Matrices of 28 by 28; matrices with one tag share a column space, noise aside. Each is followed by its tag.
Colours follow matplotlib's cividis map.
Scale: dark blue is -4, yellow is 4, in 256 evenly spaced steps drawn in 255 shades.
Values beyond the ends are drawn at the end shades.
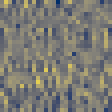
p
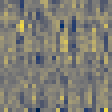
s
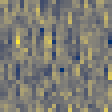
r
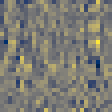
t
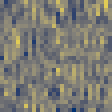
r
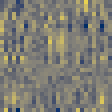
s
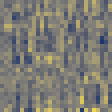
s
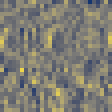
p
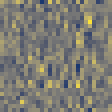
t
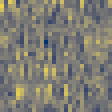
r
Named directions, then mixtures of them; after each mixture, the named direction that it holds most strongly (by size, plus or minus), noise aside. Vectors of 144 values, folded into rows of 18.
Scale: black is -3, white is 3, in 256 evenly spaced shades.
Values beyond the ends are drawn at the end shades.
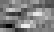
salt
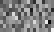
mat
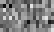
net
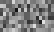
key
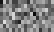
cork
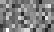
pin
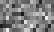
pin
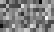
pin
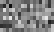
net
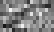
salt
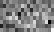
mat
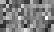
pin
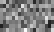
pin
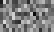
cork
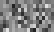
pin
